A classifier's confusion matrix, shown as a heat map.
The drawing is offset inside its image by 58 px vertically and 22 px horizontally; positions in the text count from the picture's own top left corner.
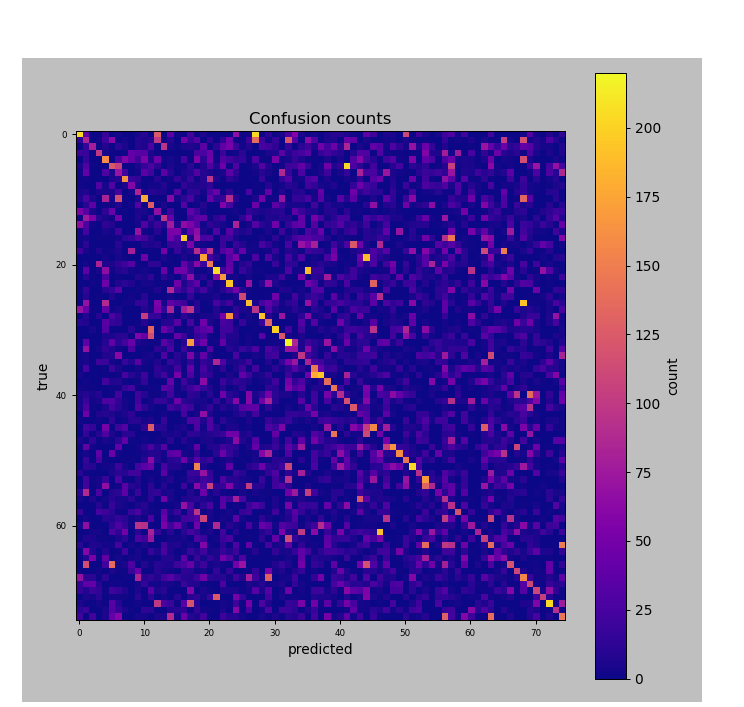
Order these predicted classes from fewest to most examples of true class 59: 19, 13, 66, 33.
33, 13, 66, 19
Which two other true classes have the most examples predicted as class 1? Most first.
66, 55
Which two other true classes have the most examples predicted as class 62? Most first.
45, 18
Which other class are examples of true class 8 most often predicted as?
43
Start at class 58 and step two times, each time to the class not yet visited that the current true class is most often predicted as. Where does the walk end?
65
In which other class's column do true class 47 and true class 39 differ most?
57
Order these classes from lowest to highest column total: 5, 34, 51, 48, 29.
48, 5, 51, 29, 34
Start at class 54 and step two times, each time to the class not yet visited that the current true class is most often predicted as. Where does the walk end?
32
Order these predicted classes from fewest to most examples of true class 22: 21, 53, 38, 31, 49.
53, 31, 49, 21, 38
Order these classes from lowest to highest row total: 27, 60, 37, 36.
36, 27, 37, 60
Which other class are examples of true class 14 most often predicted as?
24
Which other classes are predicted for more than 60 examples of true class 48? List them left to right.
34, 43, 47, 67
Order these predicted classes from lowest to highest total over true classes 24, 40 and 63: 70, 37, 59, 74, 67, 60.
60, 37, 59, 67, 70, 74
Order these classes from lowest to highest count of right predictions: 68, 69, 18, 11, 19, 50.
18, 69, 11, 50, 68, 19
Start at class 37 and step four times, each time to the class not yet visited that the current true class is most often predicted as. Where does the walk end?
19
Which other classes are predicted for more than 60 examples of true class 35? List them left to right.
21, 33, 62
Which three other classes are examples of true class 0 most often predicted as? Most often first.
27, 12, 50
